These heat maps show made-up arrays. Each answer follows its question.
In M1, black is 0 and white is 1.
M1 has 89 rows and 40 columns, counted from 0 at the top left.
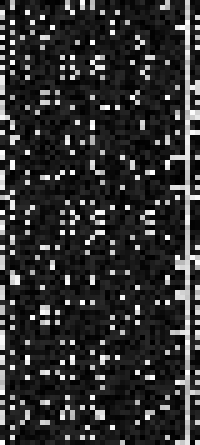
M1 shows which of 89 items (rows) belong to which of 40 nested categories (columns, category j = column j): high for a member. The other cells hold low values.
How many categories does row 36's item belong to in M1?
4
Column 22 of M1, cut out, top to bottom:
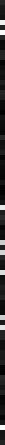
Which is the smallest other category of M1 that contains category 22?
2
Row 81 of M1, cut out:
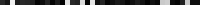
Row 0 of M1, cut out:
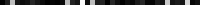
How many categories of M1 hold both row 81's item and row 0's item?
6
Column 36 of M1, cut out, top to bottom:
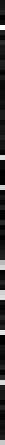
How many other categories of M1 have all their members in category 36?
3
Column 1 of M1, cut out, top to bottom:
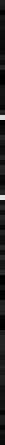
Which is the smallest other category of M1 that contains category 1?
38
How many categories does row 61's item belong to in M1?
6
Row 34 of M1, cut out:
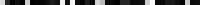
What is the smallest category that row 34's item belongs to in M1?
30
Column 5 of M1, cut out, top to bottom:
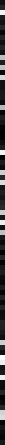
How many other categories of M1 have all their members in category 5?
7
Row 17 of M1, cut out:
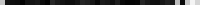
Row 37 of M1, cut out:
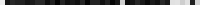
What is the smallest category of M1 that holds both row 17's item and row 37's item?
35
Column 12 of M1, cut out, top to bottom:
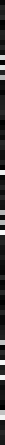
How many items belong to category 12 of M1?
12
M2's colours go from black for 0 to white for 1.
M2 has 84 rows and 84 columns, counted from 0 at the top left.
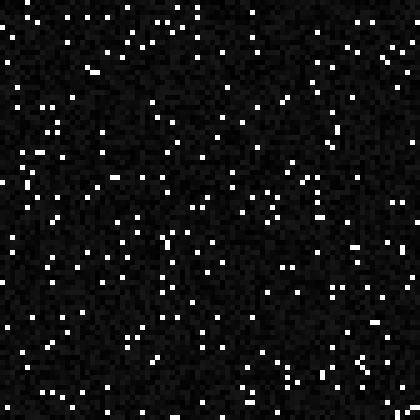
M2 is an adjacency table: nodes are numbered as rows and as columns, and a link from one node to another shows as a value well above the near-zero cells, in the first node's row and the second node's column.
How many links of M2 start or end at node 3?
7
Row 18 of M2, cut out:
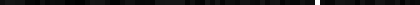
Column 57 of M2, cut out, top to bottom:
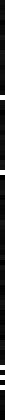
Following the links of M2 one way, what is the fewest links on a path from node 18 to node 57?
4
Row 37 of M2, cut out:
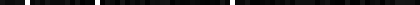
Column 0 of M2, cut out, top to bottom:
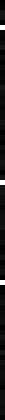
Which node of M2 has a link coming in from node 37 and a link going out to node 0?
node 5
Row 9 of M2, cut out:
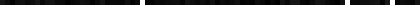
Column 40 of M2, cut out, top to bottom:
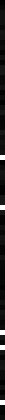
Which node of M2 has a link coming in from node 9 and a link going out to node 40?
node 69
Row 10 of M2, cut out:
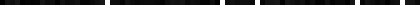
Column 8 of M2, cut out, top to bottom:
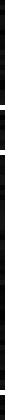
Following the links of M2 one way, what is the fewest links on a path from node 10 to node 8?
2
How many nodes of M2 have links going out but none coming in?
2
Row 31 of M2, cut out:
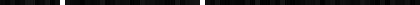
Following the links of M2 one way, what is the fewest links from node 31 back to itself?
5
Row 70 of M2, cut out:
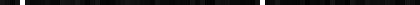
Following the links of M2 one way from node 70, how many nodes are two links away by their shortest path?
8
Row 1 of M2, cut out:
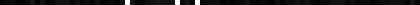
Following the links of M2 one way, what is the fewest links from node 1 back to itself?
4
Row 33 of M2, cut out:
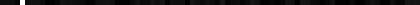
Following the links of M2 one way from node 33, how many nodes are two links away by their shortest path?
5
